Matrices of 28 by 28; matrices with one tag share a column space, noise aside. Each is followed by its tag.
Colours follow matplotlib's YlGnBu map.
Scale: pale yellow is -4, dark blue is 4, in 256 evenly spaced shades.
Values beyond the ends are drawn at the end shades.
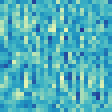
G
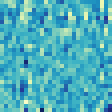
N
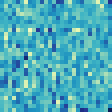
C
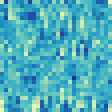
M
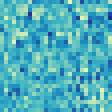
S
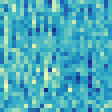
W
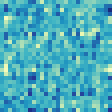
S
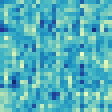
G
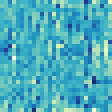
M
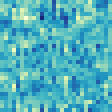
N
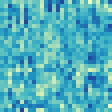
W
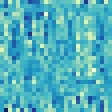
M
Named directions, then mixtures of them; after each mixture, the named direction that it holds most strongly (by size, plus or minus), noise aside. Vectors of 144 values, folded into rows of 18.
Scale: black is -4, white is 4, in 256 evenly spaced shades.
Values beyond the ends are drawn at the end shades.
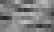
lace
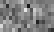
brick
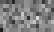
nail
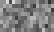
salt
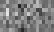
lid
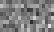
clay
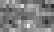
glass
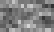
glass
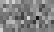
nail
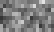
salt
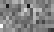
brick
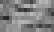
lace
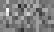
lid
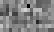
brick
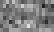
glass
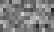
salt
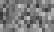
lid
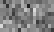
brick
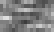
lace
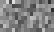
salt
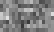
lace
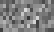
nail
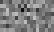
lid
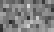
nail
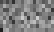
nail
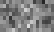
glass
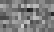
clay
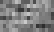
lace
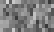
salt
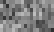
brick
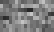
lace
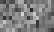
brick
